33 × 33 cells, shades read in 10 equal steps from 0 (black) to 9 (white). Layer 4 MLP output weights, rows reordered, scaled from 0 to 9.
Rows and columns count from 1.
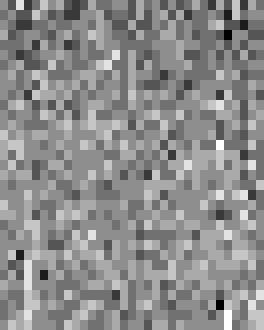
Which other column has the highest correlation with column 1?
9
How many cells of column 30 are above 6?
4
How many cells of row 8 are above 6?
2
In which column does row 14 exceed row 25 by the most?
14
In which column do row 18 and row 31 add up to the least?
28
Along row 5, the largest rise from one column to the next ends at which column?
6
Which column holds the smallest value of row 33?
19
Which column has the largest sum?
12
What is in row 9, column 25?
4
